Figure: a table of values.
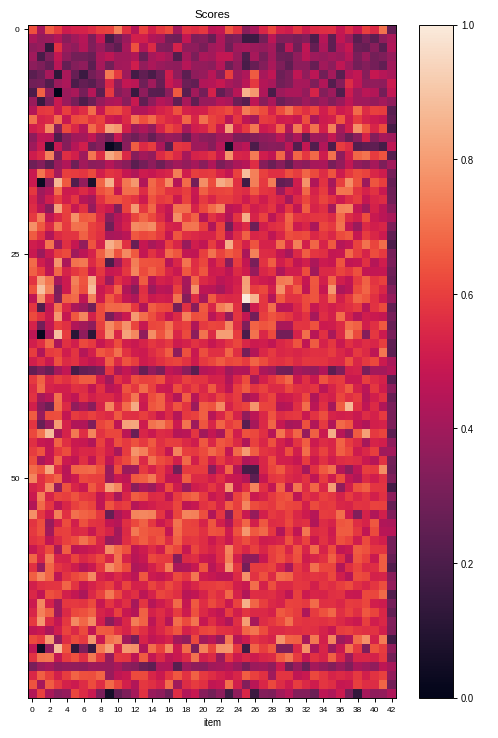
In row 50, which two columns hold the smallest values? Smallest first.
26, 42
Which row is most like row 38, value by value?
6
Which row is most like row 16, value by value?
64
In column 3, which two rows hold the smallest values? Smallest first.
7, 5
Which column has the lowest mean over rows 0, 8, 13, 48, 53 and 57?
42
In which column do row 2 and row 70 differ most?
2
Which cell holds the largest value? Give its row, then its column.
30, 25
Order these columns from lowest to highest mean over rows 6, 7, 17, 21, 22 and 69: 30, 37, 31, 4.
30, 31, 4, 37
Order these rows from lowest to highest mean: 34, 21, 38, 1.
1, 38, 34, 21
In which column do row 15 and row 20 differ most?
12
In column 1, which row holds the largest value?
29
